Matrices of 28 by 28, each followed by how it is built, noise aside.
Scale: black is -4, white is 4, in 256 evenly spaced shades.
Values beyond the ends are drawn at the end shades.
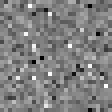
sparse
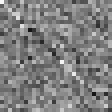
diagonal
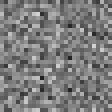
repeating rows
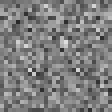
repeating columns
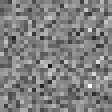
repeating rows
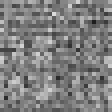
blocks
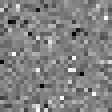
sparse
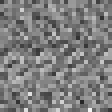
repeating columns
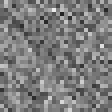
Toeplitz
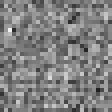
blocks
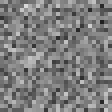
repeating rows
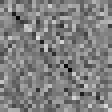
diagonal
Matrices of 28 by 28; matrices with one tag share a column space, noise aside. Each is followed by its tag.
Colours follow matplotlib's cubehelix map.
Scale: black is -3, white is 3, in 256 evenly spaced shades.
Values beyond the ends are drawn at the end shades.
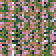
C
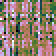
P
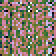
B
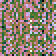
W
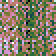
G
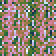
B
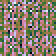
B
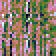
P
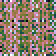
W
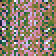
G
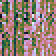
P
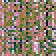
G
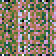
W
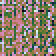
B
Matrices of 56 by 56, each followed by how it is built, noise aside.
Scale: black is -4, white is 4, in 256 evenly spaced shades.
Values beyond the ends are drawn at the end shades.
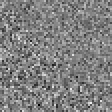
lower triangular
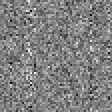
uneven columns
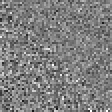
lower triangular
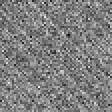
Toeplitz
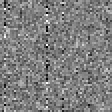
uneven columns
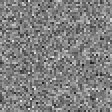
repeating rows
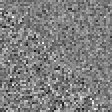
lower triangular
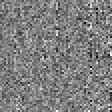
uneven columns
